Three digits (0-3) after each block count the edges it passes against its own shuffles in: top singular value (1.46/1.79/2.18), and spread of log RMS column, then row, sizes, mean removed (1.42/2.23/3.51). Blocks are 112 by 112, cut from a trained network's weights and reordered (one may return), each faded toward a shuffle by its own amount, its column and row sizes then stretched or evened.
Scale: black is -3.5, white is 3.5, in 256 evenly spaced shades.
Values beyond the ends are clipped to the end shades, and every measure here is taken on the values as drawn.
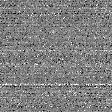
2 0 2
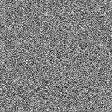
2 0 1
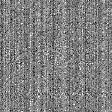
3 1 1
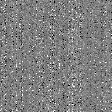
0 2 0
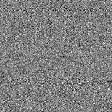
1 0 1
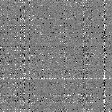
2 2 2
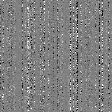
2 3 0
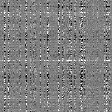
3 3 1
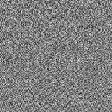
3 0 1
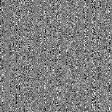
0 3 0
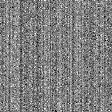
3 0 1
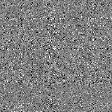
0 2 2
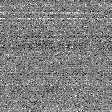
2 0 1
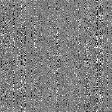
0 3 1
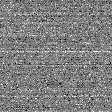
2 0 1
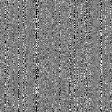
3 3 0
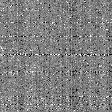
2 0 2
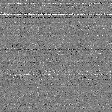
3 0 2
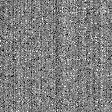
2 0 1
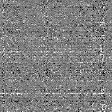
2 2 2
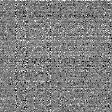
2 2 1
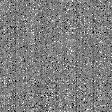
1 1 1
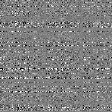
1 2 3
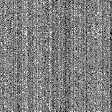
3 1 1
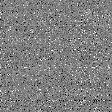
0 1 1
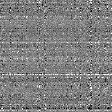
3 2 2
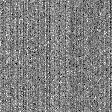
3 1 0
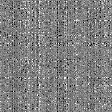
3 2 2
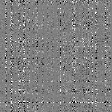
1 3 2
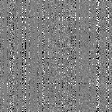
2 3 1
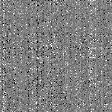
1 2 1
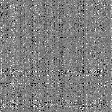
2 2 2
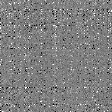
0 2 2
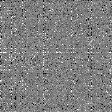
1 2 1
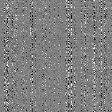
1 3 0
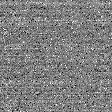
1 0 0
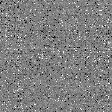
0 1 1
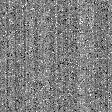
2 0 0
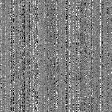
3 3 0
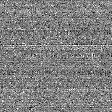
2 0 1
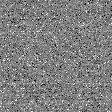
0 0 0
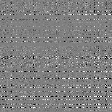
2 2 3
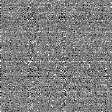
2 2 1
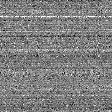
3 0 2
